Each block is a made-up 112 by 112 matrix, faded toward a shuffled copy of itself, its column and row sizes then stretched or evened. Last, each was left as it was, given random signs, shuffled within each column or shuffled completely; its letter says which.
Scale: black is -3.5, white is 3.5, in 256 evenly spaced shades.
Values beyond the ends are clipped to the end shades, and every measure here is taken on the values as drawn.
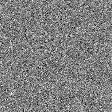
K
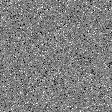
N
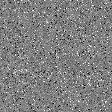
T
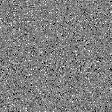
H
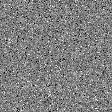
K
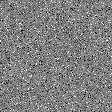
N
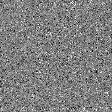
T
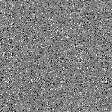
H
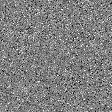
N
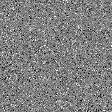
T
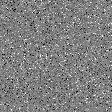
N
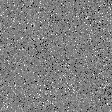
K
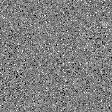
H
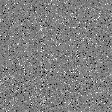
H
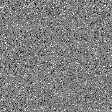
T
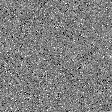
N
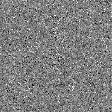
T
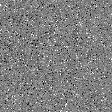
H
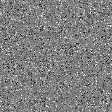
T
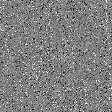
K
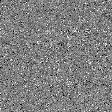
T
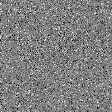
T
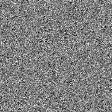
T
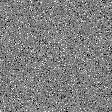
N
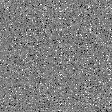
H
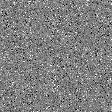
K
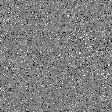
H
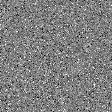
K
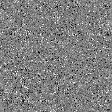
H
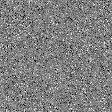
K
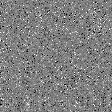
H
